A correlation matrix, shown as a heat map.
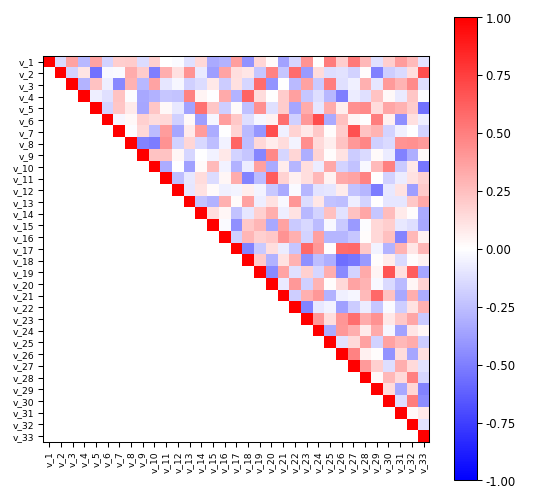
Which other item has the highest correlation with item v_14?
v_5
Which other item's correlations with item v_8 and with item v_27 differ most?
v_7
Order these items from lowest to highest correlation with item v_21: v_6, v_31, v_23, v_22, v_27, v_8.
v_31, v_22, v_27, v_8, v_23, v_6
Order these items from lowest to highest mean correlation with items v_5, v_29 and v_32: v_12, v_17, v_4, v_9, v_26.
v_12, v_9, v_26, v_17, v_4
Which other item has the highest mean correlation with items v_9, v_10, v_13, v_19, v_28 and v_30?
v_32
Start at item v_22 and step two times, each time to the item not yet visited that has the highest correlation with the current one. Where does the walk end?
v_33
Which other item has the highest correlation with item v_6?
v_24
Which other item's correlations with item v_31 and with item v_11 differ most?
v_20
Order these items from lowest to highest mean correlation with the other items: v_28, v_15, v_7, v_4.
v_15, v_4, v_7, v_28
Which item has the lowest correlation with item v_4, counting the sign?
v_26
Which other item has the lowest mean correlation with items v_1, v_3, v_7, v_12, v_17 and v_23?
v_18
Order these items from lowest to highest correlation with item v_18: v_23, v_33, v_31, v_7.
v_23, v_7, v_31, v_33
